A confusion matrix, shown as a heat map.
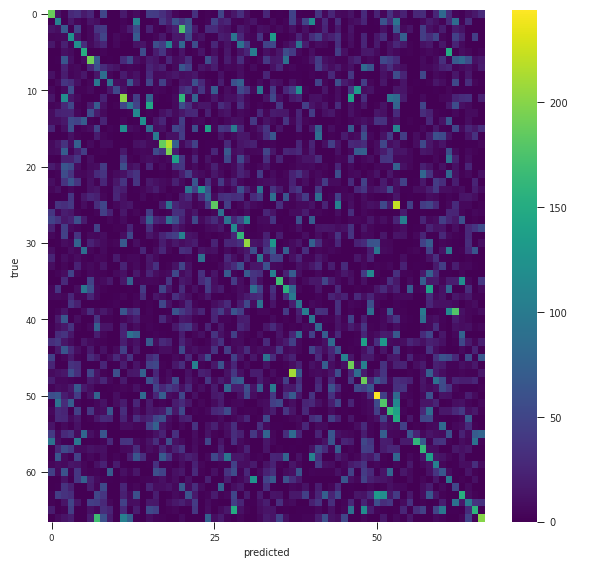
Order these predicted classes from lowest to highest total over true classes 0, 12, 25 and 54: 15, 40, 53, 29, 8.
40, 29, 8, 15, 53
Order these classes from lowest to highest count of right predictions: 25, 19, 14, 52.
14, 19, 52, 25
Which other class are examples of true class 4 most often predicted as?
18
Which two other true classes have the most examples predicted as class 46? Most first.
11, 65
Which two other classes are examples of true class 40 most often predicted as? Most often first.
57, 2
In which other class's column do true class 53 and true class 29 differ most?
20
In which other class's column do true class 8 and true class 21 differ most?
61
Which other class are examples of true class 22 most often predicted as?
3
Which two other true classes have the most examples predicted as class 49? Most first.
34, 39
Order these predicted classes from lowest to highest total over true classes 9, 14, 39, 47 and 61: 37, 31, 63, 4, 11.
63, 11, 4, 31, 37
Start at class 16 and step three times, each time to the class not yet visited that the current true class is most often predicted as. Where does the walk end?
48
